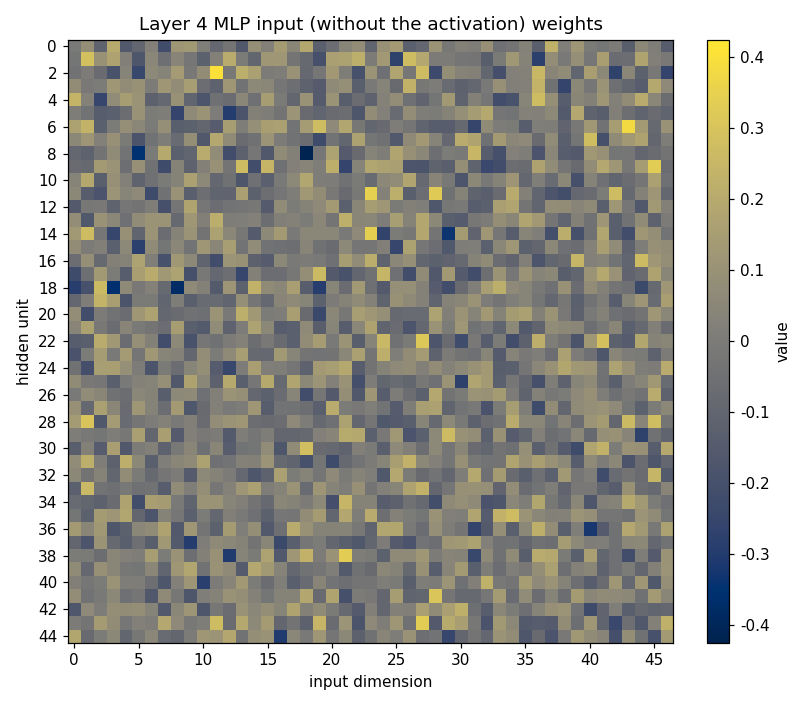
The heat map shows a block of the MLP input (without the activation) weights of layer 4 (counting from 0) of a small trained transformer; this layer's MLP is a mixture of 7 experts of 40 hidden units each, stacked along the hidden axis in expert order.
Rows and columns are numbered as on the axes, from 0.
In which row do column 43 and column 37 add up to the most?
6
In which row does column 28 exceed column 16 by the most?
11
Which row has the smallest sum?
37
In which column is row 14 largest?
23
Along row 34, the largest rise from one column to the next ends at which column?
21
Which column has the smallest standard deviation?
17
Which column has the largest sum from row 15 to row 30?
41
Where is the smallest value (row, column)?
8, 18
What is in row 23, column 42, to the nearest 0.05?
0.05
